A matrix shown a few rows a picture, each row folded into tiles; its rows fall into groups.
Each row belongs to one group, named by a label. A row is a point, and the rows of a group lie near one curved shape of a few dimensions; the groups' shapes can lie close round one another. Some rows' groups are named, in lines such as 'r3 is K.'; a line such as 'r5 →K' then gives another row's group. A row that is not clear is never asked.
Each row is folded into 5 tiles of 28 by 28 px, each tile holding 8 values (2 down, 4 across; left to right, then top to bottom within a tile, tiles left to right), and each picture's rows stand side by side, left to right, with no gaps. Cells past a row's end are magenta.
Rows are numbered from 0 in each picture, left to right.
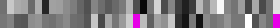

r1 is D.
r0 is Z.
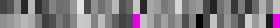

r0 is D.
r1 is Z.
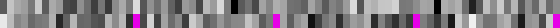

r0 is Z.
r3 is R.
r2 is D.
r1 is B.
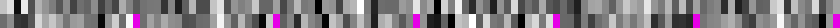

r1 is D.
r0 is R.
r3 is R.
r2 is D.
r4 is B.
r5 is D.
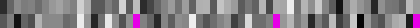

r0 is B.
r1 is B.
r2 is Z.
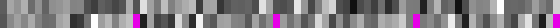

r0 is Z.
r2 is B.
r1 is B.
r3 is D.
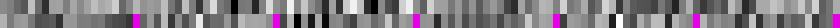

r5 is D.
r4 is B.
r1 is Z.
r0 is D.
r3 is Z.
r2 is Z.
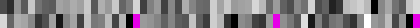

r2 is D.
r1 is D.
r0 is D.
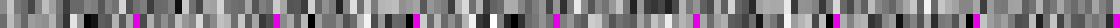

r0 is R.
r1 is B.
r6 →D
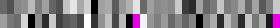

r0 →D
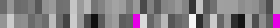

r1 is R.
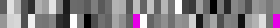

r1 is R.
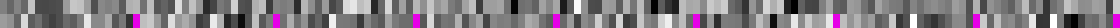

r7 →R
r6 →R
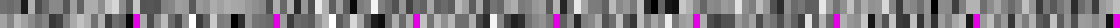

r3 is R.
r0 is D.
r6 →Z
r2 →R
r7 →Z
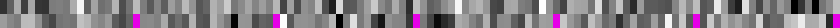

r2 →R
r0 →D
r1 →D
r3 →B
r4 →Z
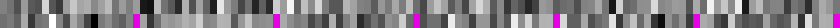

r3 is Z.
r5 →Z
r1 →B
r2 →Z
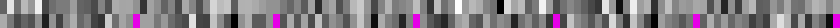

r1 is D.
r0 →Z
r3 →B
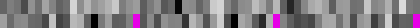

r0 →D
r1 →D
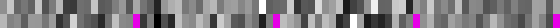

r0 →R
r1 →B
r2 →R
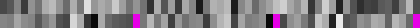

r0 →D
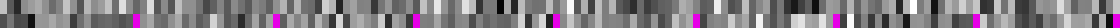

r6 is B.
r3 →B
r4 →R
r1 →R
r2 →B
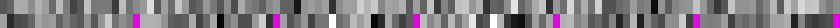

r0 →B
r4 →Z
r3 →R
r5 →D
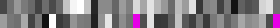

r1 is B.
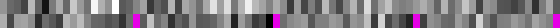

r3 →B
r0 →D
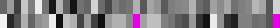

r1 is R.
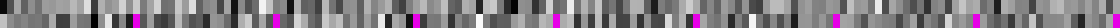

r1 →B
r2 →B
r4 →Z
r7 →R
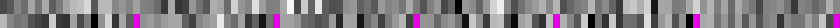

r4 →D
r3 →D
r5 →Z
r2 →Z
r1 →D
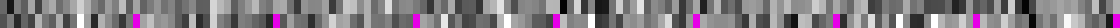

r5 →D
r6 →Z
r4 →D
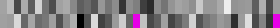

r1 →B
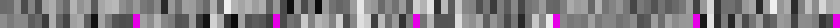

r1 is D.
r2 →B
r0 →D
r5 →B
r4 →Z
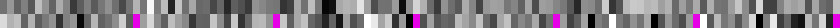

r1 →R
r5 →R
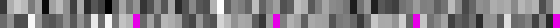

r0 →Z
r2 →Z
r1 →D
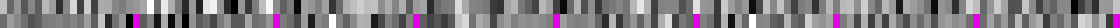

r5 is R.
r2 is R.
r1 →Z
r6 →Z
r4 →D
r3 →B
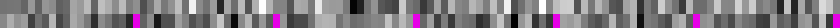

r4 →Z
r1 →B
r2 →B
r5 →B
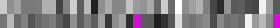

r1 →B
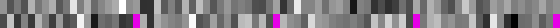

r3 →R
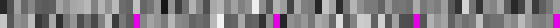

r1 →D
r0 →D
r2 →B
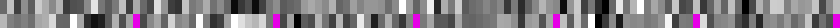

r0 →R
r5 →D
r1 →Z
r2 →B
